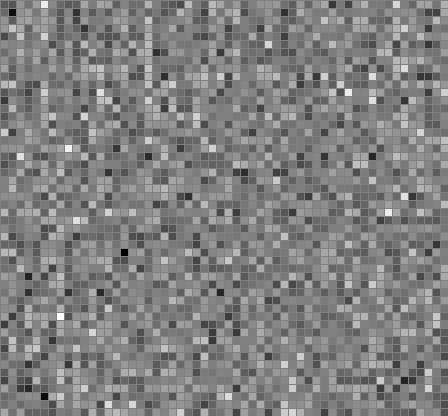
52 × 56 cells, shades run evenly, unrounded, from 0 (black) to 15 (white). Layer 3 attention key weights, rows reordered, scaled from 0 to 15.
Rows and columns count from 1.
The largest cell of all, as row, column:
40, 8
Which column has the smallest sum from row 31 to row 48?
9
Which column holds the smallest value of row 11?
38
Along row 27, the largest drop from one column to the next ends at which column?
30
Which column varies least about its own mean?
32
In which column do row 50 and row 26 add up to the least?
6
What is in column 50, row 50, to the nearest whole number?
7
